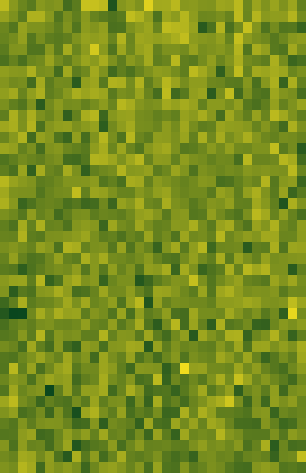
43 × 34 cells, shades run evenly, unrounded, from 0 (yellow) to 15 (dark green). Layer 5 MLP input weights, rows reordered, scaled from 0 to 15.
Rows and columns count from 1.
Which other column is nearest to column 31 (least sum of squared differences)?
26
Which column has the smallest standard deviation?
7
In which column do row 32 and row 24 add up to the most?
9
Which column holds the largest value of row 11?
8
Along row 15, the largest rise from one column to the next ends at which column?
34
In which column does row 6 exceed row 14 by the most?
1
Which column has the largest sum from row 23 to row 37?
17
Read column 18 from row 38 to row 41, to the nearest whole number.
8 11 6 9
